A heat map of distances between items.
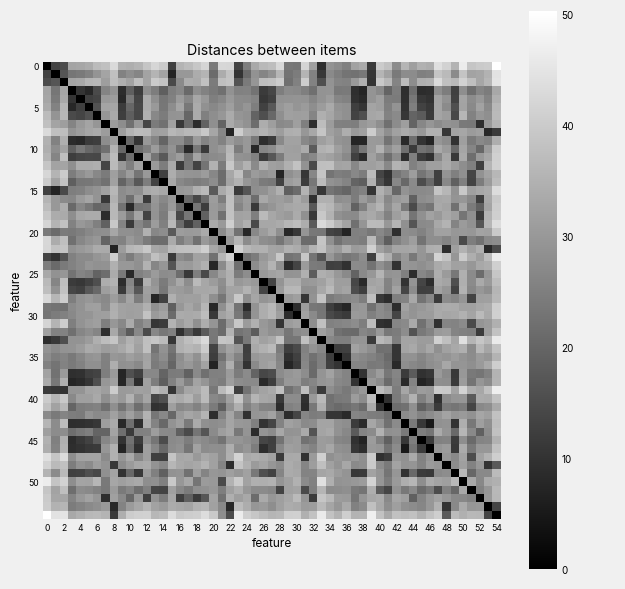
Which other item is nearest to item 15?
1
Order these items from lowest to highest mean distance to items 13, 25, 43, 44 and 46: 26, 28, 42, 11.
11, 26, 28, 42
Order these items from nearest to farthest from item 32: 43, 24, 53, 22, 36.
36, 24, 43, 53, 22
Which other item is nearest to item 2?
39
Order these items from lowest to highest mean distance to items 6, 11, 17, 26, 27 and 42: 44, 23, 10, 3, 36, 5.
3, 5, 10, 44, 36, 23
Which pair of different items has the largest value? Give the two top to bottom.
0, 54
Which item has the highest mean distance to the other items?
54
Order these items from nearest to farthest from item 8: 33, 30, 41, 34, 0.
41, 34, 30, 33, 0
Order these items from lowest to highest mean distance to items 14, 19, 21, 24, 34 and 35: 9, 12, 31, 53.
31, 9, 12, 53
